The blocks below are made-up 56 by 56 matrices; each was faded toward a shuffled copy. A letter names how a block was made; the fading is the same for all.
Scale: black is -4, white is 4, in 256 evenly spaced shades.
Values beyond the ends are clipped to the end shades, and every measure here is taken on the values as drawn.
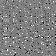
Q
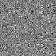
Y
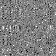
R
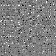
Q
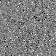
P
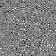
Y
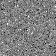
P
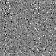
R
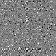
Y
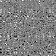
Y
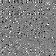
Q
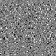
Y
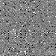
Q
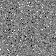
P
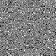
Y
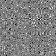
Y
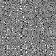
R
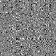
Y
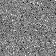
P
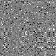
Y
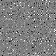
Q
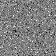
P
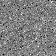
P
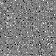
Q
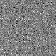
R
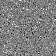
P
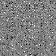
R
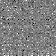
Q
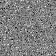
P
